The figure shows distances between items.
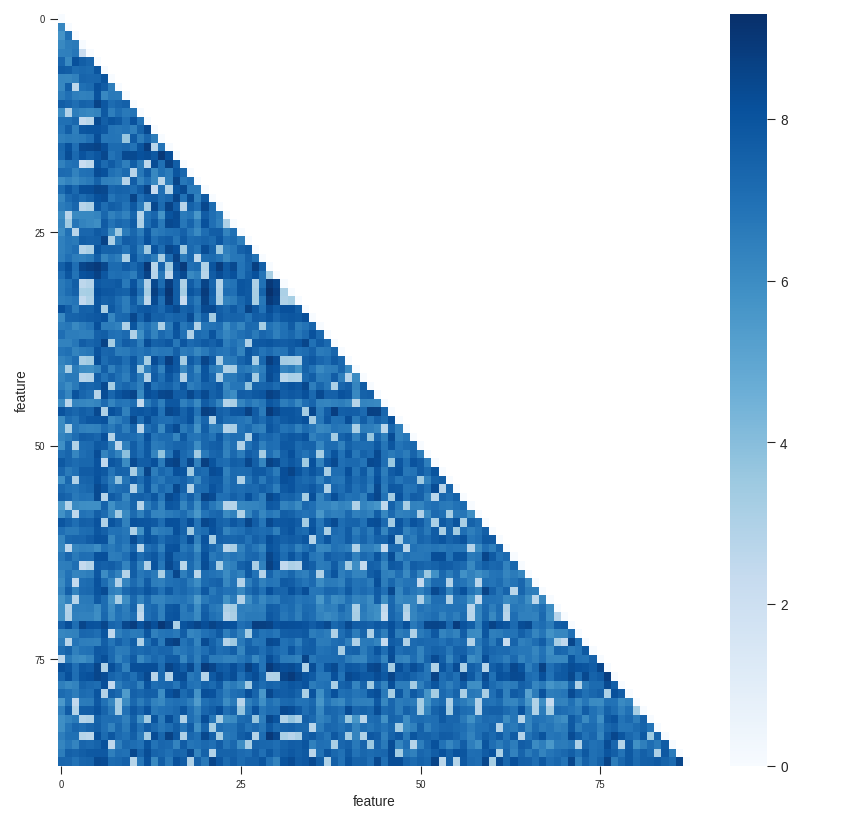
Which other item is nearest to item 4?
3
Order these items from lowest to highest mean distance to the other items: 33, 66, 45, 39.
45, 66, 33, 39
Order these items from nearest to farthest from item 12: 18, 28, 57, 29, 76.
57, 28, 18, 76, 29
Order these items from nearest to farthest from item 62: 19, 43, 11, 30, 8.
11, 19, 43, 8, 30
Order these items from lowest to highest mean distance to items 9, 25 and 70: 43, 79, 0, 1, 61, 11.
11, 1, 0, 79, 43, 61
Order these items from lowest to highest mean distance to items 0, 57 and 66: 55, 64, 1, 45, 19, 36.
45, 1, 19, 36, 64, 55
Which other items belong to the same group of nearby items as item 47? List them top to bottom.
21, 35, 61, 83, 86
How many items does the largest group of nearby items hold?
14
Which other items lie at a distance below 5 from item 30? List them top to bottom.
13, 15, 20, 29, 77
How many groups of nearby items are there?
14
